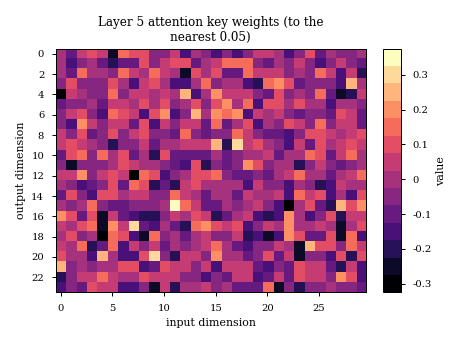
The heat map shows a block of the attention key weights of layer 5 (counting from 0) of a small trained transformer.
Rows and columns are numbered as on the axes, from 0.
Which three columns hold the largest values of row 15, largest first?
11, 27, 29
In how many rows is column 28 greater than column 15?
9
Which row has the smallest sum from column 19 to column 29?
23
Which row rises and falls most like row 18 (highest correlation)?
16
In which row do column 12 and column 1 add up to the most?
4
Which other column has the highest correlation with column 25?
2
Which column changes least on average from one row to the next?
10
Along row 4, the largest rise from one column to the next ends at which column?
1
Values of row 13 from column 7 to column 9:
0.15 0.1 -0.2
